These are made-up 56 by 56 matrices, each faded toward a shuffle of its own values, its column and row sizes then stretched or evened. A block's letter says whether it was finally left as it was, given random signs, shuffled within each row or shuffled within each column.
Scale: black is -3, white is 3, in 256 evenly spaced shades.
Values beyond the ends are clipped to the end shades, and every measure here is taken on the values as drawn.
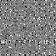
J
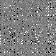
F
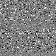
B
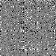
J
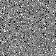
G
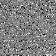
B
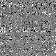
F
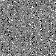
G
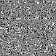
F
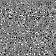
B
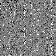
G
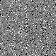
G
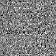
J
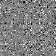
J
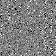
G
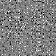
J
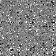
F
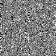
G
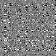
J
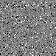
B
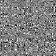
J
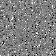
G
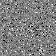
B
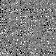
F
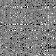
J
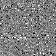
B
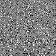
F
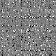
J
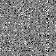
F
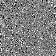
G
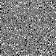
F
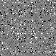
F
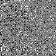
F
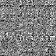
J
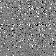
F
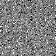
G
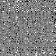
J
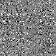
F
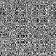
J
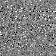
B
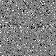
B
